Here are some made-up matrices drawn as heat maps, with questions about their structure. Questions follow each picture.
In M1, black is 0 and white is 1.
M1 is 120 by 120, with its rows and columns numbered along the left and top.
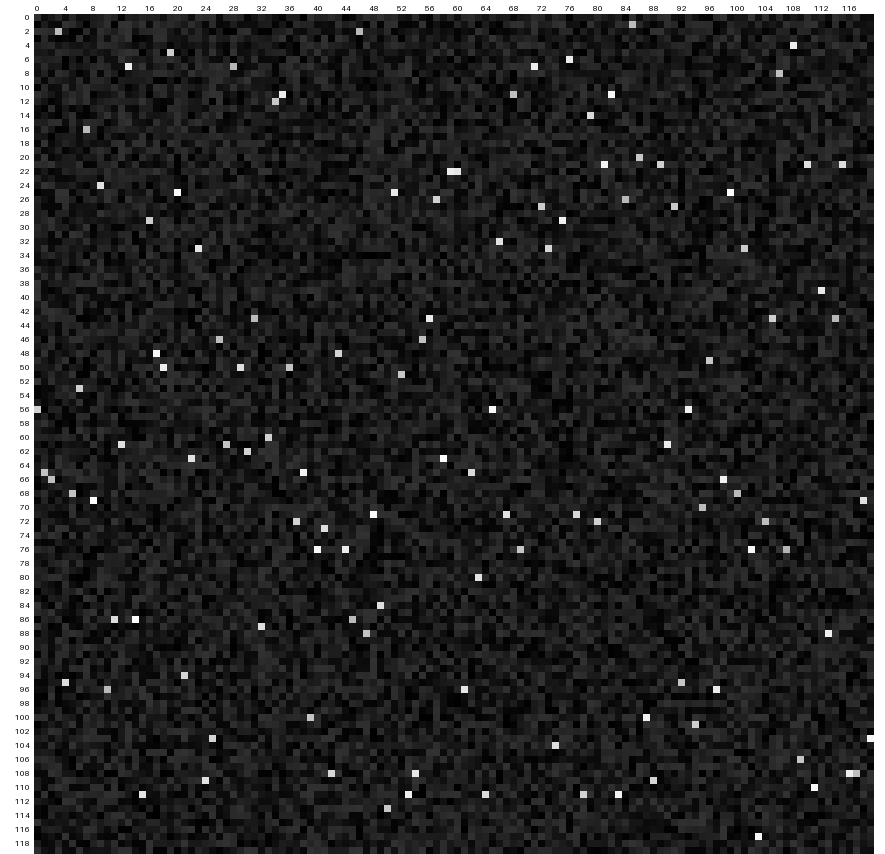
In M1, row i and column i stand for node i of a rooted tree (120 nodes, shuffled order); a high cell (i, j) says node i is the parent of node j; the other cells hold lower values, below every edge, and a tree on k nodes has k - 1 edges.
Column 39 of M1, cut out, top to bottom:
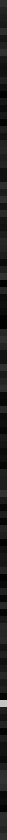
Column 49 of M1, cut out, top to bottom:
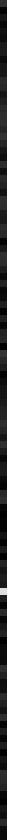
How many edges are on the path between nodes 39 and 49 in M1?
9
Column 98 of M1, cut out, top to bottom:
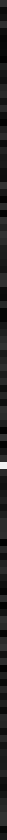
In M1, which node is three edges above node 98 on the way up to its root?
87
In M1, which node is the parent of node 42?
108
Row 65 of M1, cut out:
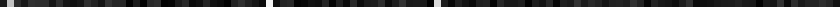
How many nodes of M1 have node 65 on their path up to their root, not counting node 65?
5
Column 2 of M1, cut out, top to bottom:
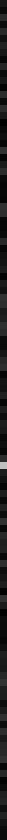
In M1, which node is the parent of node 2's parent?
32
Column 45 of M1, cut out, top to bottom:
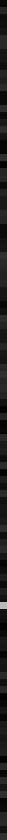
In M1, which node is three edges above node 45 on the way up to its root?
25
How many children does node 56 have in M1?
3
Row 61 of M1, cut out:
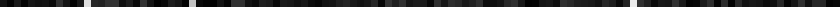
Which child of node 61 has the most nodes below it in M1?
27
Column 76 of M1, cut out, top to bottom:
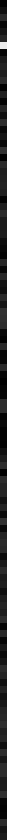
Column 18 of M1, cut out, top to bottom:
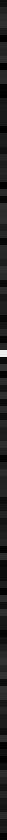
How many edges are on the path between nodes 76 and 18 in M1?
8
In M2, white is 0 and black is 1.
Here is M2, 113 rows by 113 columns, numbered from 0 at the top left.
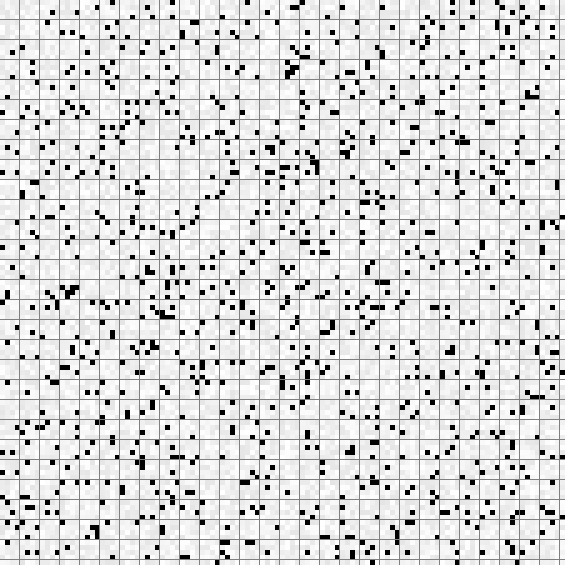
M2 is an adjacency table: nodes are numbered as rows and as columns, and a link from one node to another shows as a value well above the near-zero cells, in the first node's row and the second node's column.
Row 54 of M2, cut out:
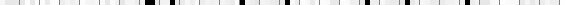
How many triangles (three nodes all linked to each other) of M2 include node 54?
1
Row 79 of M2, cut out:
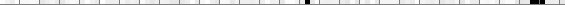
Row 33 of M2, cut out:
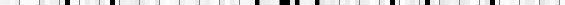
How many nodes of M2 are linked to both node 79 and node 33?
0
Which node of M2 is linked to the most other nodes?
node 61
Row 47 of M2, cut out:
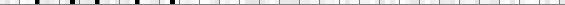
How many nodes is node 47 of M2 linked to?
5
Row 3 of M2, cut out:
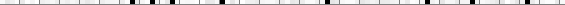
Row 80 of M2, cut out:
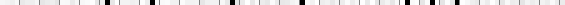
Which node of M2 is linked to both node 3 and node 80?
node 30
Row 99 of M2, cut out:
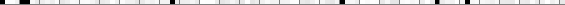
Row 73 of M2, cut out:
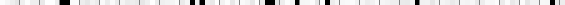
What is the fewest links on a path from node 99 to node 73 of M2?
3
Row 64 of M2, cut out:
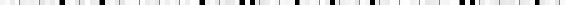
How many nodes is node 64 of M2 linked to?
11
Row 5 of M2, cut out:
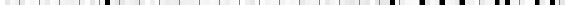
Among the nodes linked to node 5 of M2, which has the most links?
node 110
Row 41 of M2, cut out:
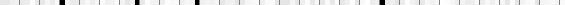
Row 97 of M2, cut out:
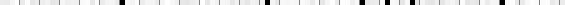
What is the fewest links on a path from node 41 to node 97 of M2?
4
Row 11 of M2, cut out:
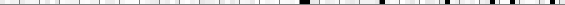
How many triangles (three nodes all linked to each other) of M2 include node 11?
7
